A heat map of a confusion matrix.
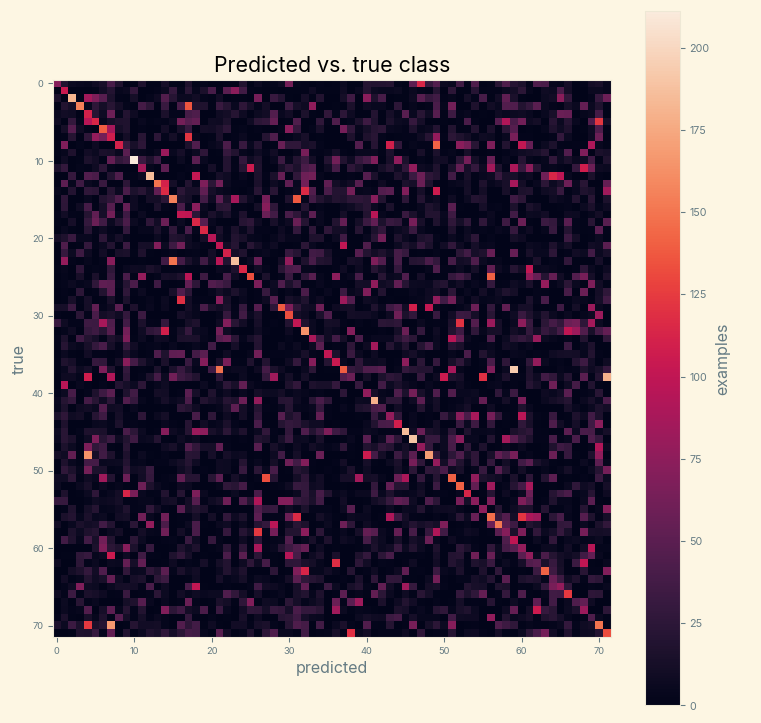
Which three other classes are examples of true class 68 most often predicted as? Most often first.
62, 36, 14
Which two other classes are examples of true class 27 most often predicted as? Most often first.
40, 68
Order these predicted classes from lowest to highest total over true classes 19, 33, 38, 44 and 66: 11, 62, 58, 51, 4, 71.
11, 58, 62, 51, 4, 71
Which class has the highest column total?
7
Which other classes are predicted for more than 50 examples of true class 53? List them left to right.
9, 10, 18, 61
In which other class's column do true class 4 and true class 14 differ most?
32
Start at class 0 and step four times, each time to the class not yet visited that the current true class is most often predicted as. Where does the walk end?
17
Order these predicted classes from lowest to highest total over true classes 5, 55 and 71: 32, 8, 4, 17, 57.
8, 32, 57, 17, 4
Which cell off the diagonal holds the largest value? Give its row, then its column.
37, 59
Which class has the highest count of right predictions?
10
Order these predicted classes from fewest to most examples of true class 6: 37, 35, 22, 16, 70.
35, 16, 22, 70, 37
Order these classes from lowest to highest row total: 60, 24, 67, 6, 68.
24, 67, 6, 60, 68
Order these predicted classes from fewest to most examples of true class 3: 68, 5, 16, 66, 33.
66, 5, 16, 68, 33
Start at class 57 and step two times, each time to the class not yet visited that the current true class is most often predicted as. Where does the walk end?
16
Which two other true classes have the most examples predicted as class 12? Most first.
57, 65
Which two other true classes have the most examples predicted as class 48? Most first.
29, 59
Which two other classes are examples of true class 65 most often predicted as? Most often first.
18, 45
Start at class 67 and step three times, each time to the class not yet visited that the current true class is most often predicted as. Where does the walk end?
23
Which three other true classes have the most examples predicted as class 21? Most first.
37, 23, 28
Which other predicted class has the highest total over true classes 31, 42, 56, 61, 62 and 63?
60
